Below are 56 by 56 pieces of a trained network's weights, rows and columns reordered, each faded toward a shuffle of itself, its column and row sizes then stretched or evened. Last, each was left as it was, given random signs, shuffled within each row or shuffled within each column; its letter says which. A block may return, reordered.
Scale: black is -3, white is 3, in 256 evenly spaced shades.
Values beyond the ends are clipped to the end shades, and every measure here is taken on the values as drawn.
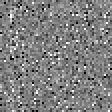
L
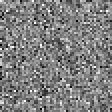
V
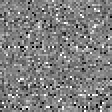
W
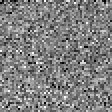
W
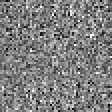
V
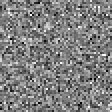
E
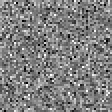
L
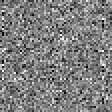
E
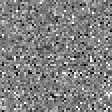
E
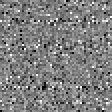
W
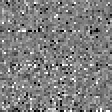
E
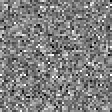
W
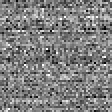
V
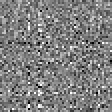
V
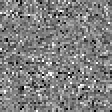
W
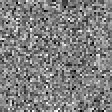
E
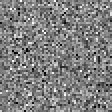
L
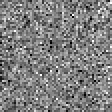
L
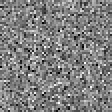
L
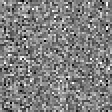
L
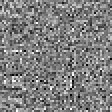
V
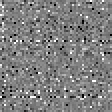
V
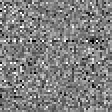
E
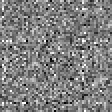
V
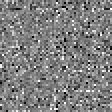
E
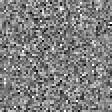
L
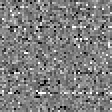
E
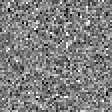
L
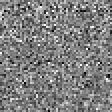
W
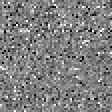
W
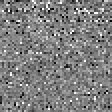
W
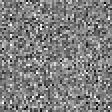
V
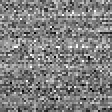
W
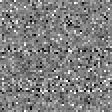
W
